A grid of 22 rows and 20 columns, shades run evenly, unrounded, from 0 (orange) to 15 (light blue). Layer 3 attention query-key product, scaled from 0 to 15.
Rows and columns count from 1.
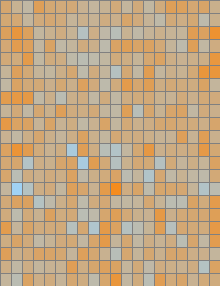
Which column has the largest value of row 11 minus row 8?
2
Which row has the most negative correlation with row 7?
14
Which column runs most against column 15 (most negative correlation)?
9
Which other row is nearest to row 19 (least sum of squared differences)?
16
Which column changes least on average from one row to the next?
18
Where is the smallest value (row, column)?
15, 11
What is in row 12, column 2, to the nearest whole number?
2
